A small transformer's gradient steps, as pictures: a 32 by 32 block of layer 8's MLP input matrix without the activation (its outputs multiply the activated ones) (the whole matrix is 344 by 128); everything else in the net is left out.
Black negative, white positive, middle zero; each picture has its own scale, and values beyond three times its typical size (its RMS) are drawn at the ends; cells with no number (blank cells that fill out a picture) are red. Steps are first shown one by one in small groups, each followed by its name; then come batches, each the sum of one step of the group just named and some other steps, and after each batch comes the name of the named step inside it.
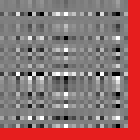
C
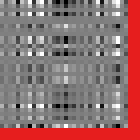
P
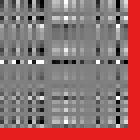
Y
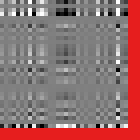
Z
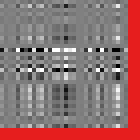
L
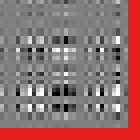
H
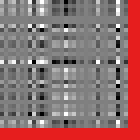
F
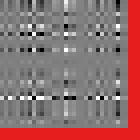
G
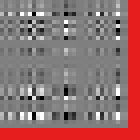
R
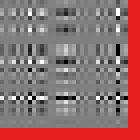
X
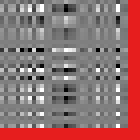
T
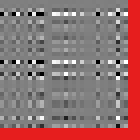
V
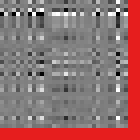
V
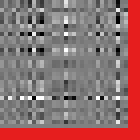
G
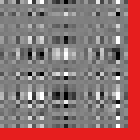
H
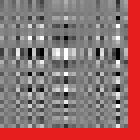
Y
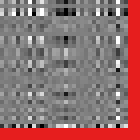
Z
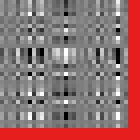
R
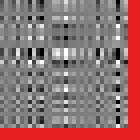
Y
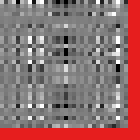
P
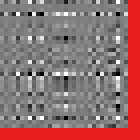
C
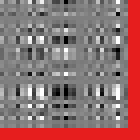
H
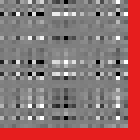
V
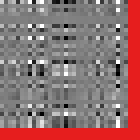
F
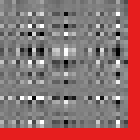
G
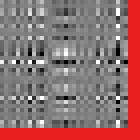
X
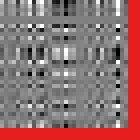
F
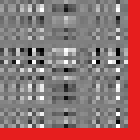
T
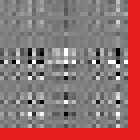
V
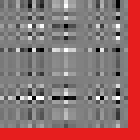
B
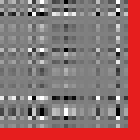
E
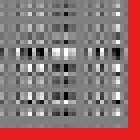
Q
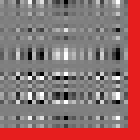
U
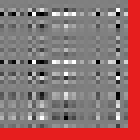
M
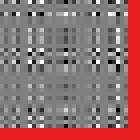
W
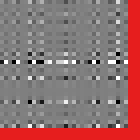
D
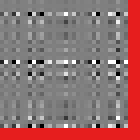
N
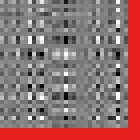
E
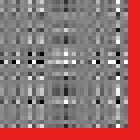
D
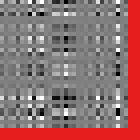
E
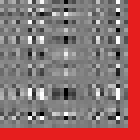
E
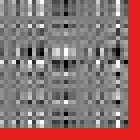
Q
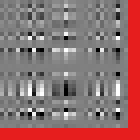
B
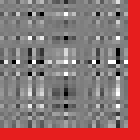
N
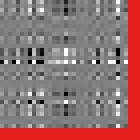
D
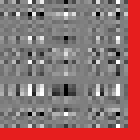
W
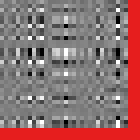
B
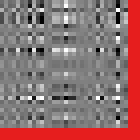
B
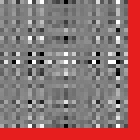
D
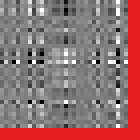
D
